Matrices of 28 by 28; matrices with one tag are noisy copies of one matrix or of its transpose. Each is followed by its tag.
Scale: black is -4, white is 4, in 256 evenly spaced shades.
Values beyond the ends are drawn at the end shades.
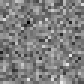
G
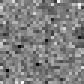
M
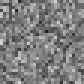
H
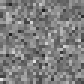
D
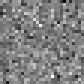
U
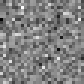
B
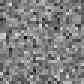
B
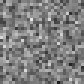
B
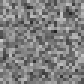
G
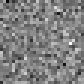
U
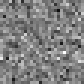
G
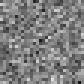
G
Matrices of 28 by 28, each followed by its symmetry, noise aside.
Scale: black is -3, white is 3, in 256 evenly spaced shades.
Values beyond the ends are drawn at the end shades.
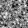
antisymmetric.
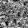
no symmetry.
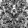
mirrored left to right.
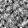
symmetric.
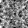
mirrored top to bottom.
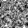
antisymmetric.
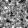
no symmetry.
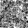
no symmetry.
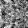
mirrored top to bottom.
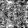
mirrored top to bottom.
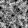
symmetric across the other diagonal.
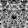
mirrored left to right.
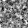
no symmetry.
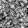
no symmetry.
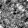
symmetric across the other diagonal.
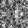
mirrored top to bottom.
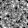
symmetric.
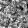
no symmetry.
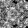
mirrored top to bottom.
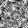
symmetric.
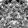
mirrored left to right.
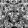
mirrored left to right.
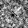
symmetric across the other diagonal.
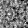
mirrored top to bottom.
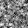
no symmetry.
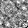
symmetric.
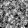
no symmetry.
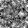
mirrored top to bottom.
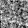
antisymmetric.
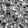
antisymmetric.
